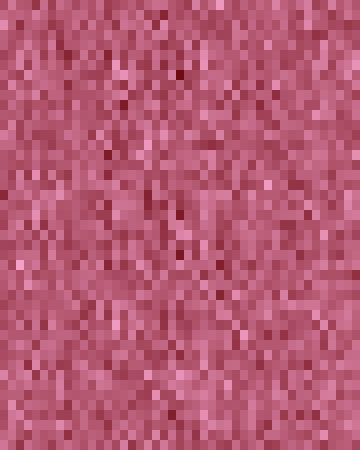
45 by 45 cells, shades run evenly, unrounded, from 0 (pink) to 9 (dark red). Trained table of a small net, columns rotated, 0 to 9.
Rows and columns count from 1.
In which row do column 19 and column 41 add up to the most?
20
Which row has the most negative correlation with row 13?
7
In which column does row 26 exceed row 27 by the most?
23
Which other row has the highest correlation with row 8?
22
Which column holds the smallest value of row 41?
2
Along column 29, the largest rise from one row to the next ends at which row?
10
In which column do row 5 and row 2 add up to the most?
21
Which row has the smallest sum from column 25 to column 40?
31
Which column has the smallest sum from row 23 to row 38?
26
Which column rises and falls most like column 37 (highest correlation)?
4
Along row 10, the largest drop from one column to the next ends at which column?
30
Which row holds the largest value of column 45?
28
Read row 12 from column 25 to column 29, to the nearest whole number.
4 1 3 3 3
